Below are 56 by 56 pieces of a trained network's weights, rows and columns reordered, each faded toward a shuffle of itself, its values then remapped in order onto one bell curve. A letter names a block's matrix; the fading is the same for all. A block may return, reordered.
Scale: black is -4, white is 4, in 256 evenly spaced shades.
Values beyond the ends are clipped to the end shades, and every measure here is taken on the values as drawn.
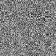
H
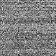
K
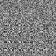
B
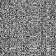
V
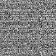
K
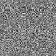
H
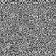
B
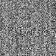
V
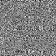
B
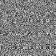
H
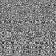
B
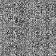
V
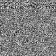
H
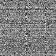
K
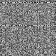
V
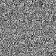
H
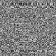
B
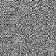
B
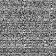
K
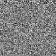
H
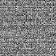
K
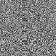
B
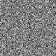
H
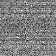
K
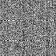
V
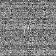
K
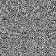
B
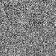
H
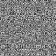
H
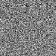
H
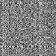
V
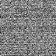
K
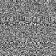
H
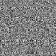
H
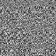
H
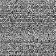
K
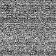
K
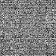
K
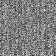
V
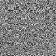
B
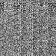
V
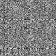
V
